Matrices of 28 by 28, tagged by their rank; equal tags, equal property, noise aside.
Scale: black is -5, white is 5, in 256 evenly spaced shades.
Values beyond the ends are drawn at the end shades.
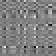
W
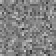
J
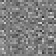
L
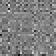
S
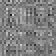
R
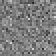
J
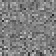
S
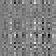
W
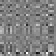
W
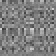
W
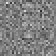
S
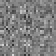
L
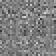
S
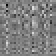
R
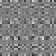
W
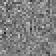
J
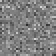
J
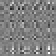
W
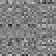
L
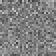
J
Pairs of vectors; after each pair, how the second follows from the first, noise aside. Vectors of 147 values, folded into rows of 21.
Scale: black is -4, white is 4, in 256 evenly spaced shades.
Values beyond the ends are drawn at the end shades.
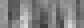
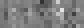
reversed, partly zeroed.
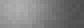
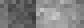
wrapped around.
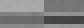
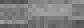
wrapped around, shrunk.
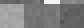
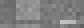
wrapped around, shrunk.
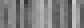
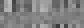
reversed, partly zeroed.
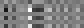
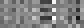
reversed.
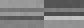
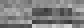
wrapped around.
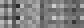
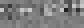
reversed, partly zeroed.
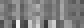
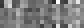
wrapped around.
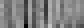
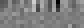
reversed, partly zeroed.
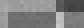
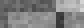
negated.
